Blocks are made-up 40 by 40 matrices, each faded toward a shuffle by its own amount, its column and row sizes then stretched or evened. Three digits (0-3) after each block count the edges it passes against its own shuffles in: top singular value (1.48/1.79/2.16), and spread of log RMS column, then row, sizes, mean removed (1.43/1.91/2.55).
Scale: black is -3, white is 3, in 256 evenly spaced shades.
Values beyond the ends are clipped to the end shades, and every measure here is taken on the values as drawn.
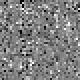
0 2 0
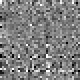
2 2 2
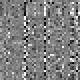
3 3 0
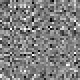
2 2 1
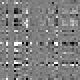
3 3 2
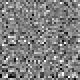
2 0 2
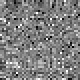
2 0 1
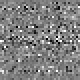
0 0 3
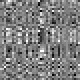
3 3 1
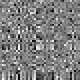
3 2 1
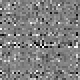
1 2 3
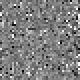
0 2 0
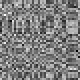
3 0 1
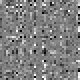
1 3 1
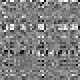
3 2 3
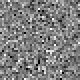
0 0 0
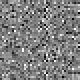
2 1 0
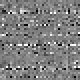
2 0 3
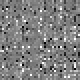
2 2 1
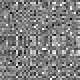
3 1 1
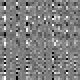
3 3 1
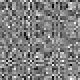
3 2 1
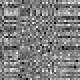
3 1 1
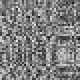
3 0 1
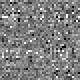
1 1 1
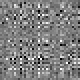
3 2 3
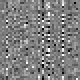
3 3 0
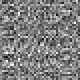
2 1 0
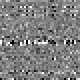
2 0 3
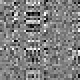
3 3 2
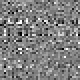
2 1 2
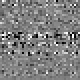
1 1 3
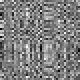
3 3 0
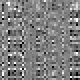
3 3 0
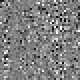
1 2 0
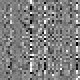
3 3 0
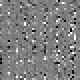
0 3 0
